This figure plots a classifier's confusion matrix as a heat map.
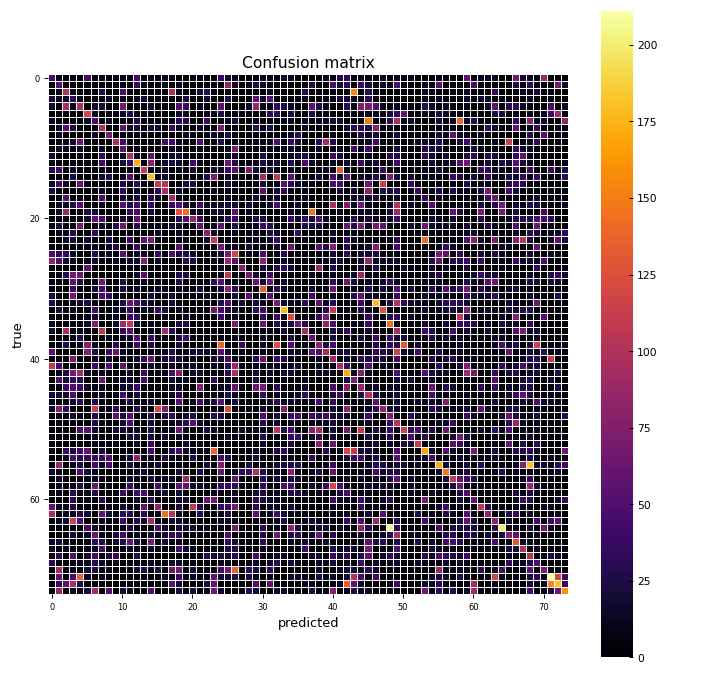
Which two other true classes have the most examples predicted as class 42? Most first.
72, 53
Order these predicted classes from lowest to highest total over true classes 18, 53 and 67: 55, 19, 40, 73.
55, 19, 73, 40
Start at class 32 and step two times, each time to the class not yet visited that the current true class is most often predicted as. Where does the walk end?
56
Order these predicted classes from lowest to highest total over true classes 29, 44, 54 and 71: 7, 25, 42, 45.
45, 25, 7, 42
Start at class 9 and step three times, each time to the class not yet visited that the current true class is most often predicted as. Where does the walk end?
66
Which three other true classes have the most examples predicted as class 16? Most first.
62, 15, 36
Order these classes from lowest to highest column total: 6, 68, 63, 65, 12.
65, 63, 6, 12, 68
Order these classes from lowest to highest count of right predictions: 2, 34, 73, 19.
2, 34, 19, 73
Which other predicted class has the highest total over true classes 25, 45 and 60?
26
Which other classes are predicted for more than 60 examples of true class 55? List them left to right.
1, 24, 67, 68
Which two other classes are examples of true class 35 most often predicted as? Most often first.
48, 11
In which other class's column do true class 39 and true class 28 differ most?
49
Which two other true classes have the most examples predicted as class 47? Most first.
33, 15
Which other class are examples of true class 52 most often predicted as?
38
